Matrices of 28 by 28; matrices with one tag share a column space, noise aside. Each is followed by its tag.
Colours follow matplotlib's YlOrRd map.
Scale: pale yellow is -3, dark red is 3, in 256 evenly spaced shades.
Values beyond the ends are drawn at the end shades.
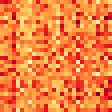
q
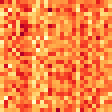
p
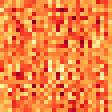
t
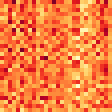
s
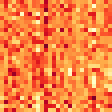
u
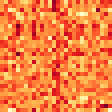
p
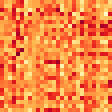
p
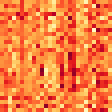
u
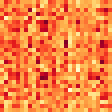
t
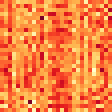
u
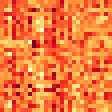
t
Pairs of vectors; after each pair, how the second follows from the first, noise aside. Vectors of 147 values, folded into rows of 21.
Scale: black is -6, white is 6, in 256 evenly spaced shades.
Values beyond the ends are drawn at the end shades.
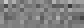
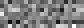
wrapped around, negated, scaled up.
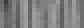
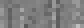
reversed, negated, partly zeroed.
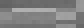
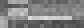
reversed, scaled up.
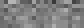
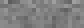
negated, shrunk.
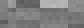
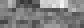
scaled up.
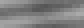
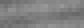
negated, shrunk.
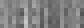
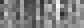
reversed, scaled up.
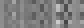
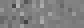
reversed, negated, partly zeroed.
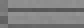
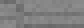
wrapped around, shrunk.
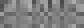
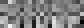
reversed, scaled up.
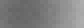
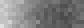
reversed, scaled up.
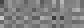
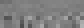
reversed, negated, partly zeroed.
